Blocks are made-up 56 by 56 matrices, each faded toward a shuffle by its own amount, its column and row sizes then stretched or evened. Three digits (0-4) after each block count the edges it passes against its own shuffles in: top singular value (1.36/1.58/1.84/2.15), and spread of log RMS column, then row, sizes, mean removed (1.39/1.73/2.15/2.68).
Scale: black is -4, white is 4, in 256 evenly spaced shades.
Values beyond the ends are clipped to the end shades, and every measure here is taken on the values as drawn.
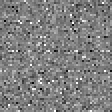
1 0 2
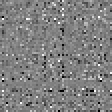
1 3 3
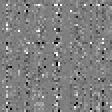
3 4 1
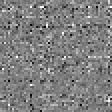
1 2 3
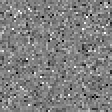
0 0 0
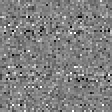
1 0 3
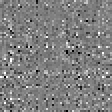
1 3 3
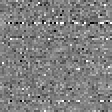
3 0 3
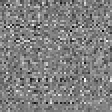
3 1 4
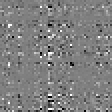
4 4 4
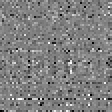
2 2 4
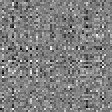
4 3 2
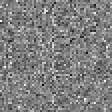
3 1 0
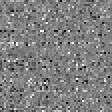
3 1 2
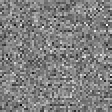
2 0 1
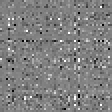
3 3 4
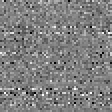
2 1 4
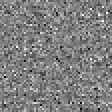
2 1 1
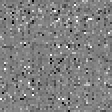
1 2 1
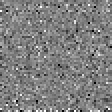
1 1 2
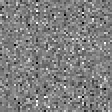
1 3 0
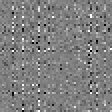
4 4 2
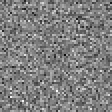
1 0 0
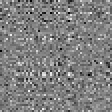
4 2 3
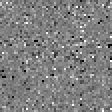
1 1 2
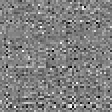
4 1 3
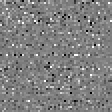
0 0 4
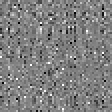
4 2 0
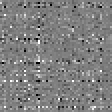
2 3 4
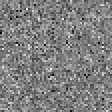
1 1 1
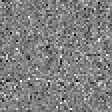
0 2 1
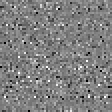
0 0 2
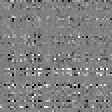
4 3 4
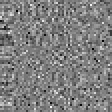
3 0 0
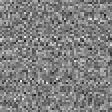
3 0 2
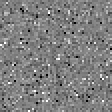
0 0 1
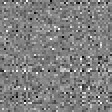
4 1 3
